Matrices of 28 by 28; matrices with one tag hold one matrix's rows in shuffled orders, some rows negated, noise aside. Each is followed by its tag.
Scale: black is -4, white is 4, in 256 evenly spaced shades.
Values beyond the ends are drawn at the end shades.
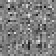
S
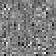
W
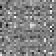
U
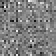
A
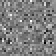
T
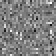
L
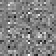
S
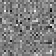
L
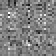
S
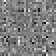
W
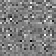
T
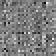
W
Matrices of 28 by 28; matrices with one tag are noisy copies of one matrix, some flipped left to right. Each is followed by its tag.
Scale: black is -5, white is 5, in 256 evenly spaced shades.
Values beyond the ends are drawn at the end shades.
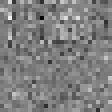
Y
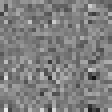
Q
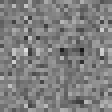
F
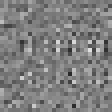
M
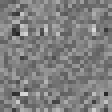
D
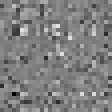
D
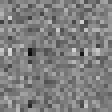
F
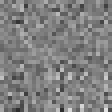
Q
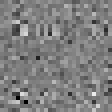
D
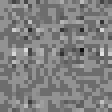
F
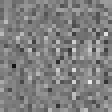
M
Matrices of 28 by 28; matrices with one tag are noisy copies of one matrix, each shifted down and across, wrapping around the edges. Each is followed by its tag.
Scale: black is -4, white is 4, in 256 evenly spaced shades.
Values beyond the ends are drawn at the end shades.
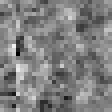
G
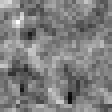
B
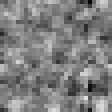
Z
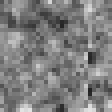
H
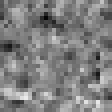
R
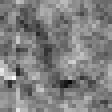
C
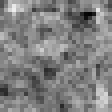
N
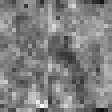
C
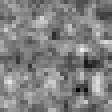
Z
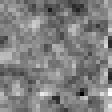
H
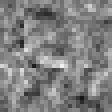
R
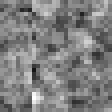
G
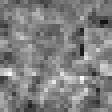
R
